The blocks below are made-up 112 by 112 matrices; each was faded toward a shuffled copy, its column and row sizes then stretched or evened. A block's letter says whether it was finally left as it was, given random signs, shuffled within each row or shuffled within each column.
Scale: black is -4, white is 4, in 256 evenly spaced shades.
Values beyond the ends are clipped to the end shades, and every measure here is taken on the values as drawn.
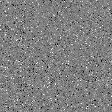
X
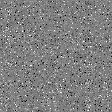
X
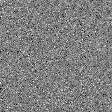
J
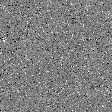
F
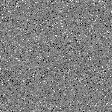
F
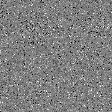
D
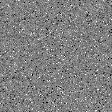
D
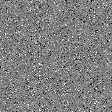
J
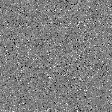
X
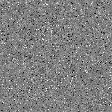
X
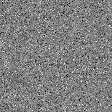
J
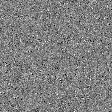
F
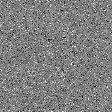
J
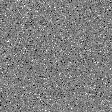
F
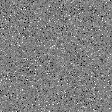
D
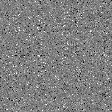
X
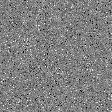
J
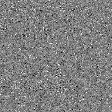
X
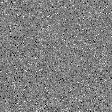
D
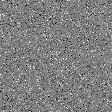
J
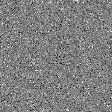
X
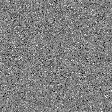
F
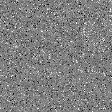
X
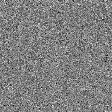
D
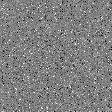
D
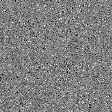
X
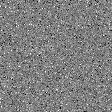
F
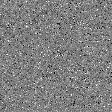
F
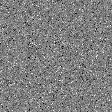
J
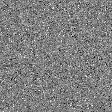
F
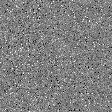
J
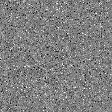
X
